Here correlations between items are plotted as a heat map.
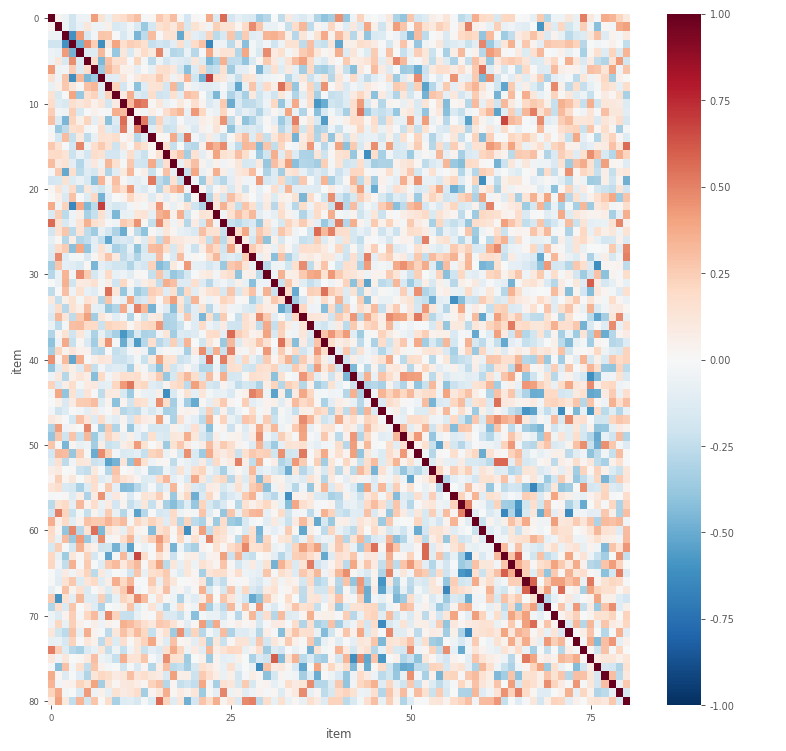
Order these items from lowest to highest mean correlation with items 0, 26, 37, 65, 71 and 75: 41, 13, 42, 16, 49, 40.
42, 49, 13, 40, 41, 16
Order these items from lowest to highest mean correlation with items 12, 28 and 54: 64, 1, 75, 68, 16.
75, 68, 16, 64, 1
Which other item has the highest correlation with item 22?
7
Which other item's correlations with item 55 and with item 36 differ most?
74
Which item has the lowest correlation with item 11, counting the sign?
62
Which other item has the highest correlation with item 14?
19
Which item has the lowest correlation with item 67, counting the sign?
55
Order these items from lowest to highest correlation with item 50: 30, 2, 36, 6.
2, 6, 30, 36
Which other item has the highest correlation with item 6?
60
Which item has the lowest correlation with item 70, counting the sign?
20
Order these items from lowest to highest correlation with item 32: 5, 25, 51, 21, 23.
5, 21, 23, 25, 51
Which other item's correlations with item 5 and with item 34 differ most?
8
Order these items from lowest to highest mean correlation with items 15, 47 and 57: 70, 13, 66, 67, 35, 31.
31, 66, 67, 13, 70, 35
